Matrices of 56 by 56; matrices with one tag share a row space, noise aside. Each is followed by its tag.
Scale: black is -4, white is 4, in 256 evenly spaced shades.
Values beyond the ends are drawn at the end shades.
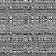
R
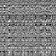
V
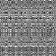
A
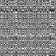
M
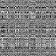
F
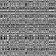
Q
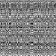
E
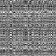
R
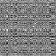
M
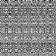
A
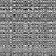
R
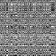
M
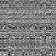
V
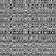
R
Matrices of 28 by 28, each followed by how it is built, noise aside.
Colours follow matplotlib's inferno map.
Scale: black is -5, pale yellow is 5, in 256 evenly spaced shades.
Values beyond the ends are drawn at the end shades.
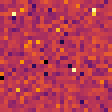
sparse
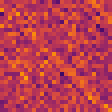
Toeplitz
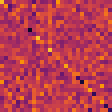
diagonal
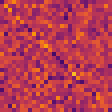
diagonal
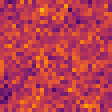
smooth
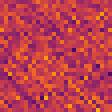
Toeplitz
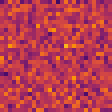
repeating columns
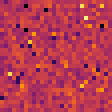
sparse
